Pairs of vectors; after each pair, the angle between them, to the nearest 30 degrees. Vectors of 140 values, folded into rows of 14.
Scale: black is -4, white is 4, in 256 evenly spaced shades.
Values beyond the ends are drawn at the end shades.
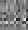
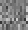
120 degrees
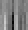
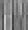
60 degrees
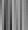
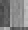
90 degrees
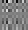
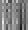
120 degrees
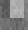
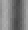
120 degrees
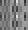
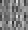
30 degrees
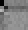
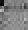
30 degrees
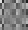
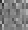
150 degrees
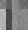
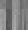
30 degrees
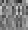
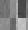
90 degrees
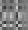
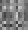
150 degrees
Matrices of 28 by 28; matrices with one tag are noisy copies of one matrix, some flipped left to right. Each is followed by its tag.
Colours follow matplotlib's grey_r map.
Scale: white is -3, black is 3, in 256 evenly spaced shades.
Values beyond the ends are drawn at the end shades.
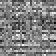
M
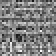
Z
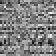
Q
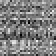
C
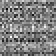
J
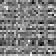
Q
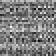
J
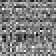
Z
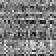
C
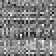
C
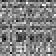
Z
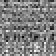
Z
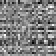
Q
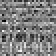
Z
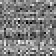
C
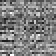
M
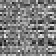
Q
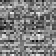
M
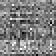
C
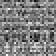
Z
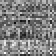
C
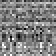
Z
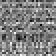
Z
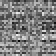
M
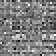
M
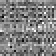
J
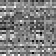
M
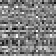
Q
